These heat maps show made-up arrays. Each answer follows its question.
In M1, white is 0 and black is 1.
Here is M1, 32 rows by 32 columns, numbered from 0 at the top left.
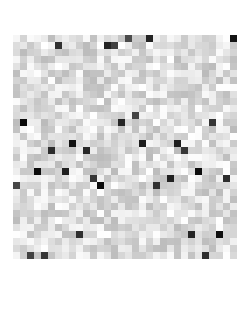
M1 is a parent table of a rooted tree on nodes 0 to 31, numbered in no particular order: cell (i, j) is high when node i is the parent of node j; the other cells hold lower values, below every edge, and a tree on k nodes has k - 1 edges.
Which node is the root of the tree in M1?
21
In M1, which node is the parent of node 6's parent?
12
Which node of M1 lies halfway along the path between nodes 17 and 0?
20
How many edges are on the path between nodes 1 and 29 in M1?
3
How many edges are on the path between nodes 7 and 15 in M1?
5
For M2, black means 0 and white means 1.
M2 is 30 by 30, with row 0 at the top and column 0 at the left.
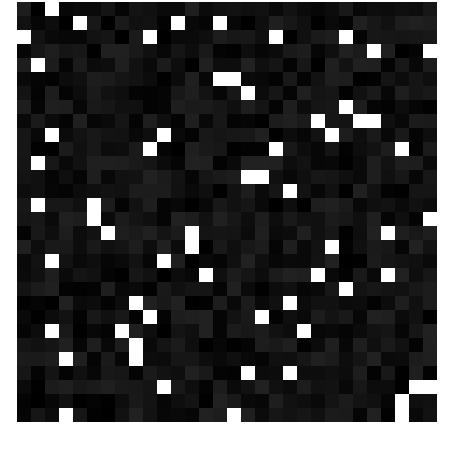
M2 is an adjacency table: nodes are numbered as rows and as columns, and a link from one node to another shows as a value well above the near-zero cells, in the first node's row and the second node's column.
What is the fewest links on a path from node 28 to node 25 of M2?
4
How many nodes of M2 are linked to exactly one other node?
9
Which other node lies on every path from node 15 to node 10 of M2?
node 29
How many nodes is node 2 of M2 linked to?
4
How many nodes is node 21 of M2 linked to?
2
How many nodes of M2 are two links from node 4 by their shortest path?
2
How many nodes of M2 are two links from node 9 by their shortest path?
5
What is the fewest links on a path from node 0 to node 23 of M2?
2
